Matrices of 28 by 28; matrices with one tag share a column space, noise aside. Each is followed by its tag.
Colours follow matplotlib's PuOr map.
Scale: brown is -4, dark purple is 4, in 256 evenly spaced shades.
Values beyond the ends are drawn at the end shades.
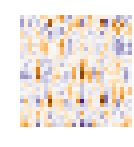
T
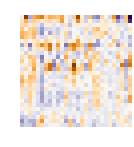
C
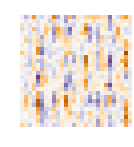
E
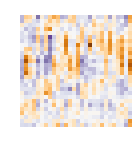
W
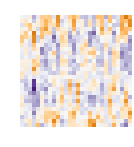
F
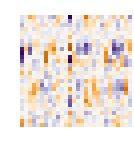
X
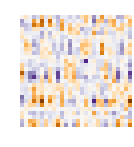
T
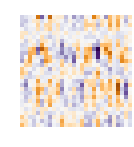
X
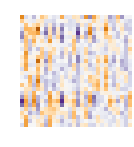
E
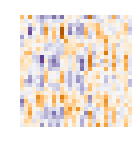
E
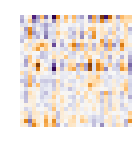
C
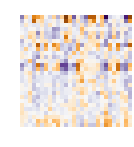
C
